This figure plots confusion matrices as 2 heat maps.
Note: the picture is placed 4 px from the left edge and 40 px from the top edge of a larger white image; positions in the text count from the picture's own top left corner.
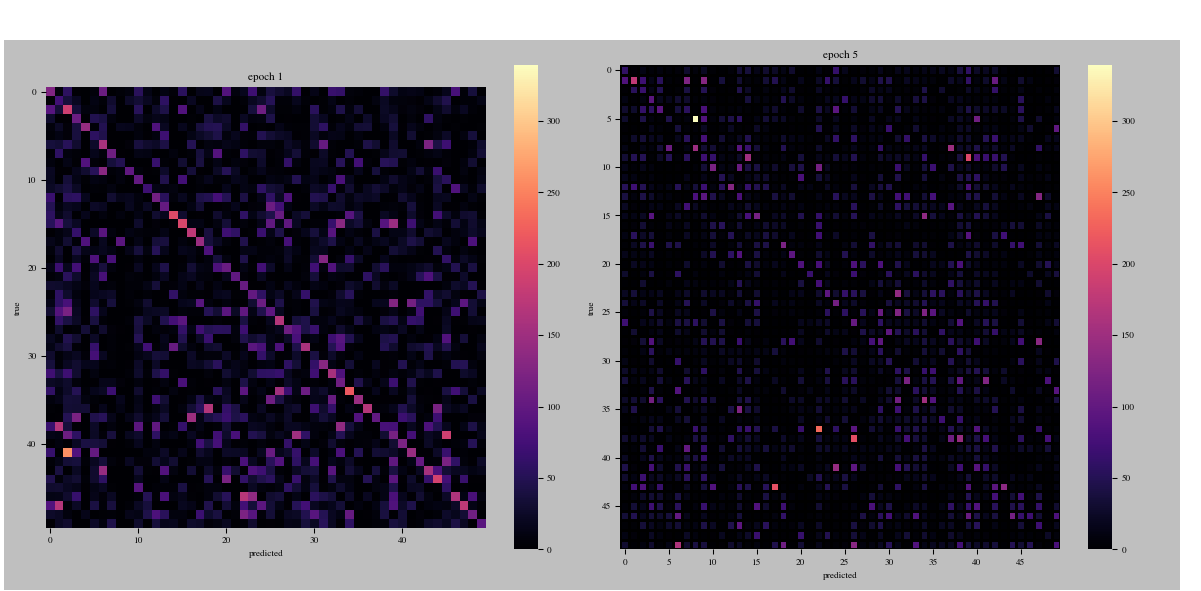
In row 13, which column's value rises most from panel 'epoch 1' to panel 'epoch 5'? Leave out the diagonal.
47
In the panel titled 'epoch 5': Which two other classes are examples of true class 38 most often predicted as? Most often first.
26, 37
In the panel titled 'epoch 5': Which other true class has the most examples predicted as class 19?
28
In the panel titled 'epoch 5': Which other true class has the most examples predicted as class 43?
17
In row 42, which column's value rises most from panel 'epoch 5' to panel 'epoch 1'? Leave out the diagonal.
45
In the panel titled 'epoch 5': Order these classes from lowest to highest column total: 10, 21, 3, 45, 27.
21, 27, 10, 45, 3
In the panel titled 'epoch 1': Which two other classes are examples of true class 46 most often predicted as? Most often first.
22, 23
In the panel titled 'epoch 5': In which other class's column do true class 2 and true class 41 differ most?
24
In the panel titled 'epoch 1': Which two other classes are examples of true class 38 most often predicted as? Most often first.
1, 33
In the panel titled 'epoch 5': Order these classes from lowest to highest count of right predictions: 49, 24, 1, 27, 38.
27, 49, 24, 38, 1
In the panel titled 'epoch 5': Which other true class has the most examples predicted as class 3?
34
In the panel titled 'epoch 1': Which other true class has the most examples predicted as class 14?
29
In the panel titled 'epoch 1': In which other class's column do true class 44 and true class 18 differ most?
20
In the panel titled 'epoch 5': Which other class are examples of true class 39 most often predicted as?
7
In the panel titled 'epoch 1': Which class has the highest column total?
2
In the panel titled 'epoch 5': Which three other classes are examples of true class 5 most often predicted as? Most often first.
8, 40, 9
